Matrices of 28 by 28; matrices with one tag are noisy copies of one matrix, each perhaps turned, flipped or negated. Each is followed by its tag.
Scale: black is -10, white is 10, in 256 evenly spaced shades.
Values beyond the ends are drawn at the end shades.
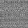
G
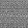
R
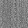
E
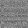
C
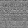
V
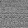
V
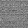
V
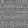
C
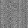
G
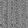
C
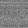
G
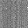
E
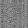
G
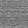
E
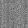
G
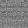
C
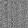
C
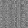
C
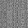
V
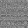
C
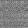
G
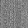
V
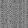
G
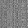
V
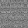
C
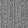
V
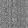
E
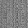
V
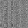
C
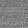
V
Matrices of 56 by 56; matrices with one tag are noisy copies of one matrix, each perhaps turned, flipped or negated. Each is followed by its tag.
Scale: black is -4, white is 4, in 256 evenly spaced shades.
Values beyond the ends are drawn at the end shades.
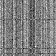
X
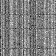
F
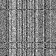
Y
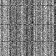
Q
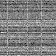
F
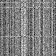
X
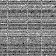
F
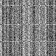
Q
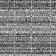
Q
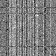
Y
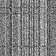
Y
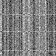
Q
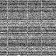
F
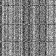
Q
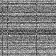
X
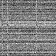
X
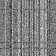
Y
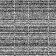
F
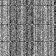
Q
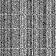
F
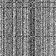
X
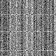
Q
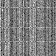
F
